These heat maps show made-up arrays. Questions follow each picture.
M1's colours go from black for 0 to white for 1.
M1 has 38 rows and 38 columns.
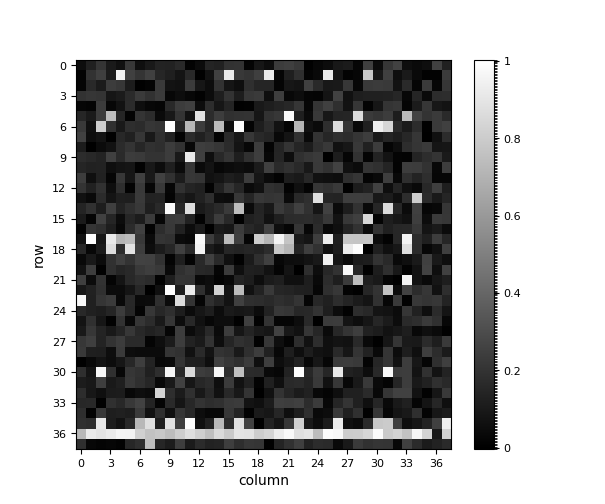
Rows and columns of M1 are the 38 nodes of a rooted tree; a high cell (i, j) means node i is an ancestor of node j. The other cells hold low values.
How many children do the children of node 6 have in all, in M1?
3
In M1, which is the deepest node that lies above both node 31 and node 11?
14
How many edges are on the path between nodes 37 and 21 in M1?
6
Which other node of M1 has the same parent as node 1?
18
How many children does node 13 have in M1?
2
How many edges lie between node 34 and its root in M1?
2
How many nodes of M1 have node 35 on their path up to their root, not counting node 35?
12
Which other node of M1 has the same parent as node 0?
10
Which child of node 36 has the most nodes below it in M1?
17
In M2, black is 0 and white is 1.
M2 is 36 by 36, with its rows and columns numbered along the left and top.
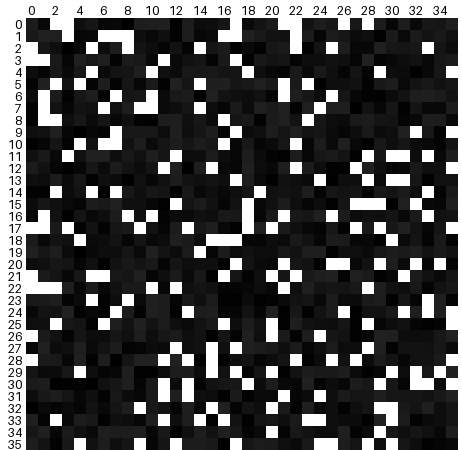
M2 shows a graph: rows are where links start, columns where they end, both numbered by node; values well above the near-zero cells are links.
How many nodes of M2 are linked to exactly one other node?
1
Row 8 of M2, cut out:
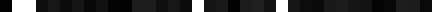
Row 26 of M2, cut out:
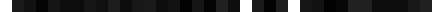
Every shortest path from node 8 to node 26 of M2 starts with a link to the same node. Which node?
node 2
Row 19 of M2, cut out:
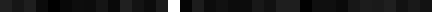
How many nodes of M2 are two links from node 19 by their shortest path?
4
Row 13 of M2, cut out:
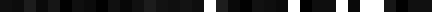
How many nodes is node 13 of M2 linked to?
5
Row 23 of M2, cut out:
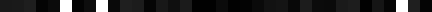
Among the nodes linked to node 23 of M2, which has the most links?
node 33
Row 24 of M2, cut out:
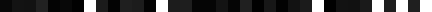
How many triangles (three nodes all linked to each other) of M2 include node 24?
1
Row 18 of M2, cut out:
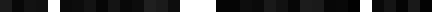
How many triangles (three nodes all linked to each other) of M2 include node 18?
0
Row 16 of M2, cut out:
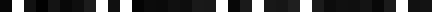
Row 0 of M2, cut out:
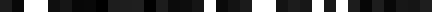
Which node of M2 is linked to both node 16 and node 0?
node 21
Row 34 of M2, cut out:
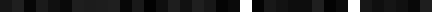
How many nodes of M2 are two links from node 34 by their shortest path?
8
